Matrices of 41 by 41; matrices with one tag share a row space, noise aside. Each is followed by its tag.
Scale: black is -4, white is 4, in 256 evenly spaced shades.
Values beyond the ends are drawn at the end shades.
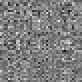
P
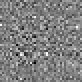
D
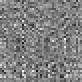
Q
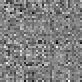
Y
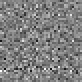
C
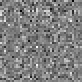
C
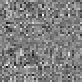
Y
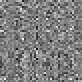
C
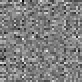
Q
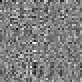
D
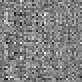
Y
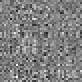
D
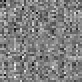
Q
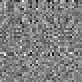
C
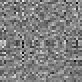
Q
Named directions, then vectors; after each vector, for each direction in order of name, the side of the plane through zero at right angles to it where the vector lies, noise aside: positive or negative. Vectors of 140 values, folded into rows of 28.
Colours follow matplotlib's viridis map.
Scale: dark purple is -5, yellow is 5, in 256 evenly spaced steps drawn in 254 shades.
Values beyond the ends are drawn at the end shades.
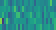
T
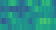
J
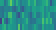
positive, negative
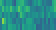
negative, negative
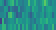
positive, negative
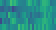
positive, negative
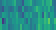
positive, positive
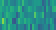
negative, negative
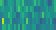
negative, negative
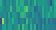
negative, negative
